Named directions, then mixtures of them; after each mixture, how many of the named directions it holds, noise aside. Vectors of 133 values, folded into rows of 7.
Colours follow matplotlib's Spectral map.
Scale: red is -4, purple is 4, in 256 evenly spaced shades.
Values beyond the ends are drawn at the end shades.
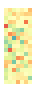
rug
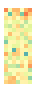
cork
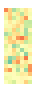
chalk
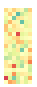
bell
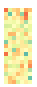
one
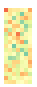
three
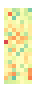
four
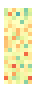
four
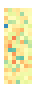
two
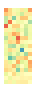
three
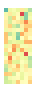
three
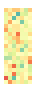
one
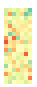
two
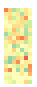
one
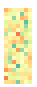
four
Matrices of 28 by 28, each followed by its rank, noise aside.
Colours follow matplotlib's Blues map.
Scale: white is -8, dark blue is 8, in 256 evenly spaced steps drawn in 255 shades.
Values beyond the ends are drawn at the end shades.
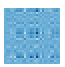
two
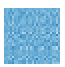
three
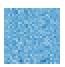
six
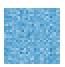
six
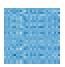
two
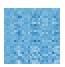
three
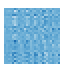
three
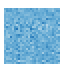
six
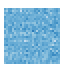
six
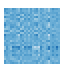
three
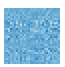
three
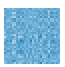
four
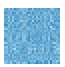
four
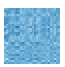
three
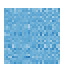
three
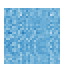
four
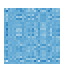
two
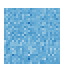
six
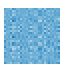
two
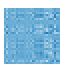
two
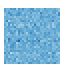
six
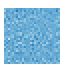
four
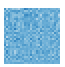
four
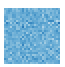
six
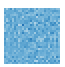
six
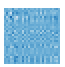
three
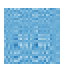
two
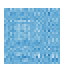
three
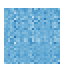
three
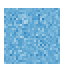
six
